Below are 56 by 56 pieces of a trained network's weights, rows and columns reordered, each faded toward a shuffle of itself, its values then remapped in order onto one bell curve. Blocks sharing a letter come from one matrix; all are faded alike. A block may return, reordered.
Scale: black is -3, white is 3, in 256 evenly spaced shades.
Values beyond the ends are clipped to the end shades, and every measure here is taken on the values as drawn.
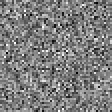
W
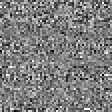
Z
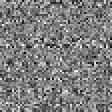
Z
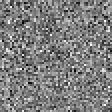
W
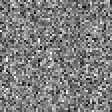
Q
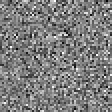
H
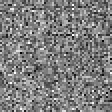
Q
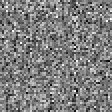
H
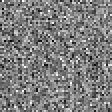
Q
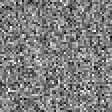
Q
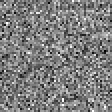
Q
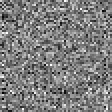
W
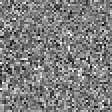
H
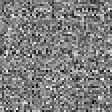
Z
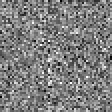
W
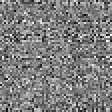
Z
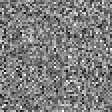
H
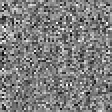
W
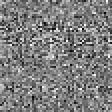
Z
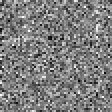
H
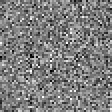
H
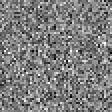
H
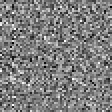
W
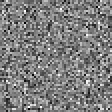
H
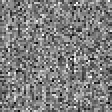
Q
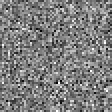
Q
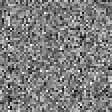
W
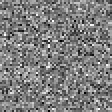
W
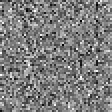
H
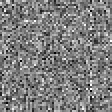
W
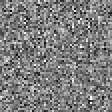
H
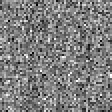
Q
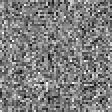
Q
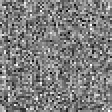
Q
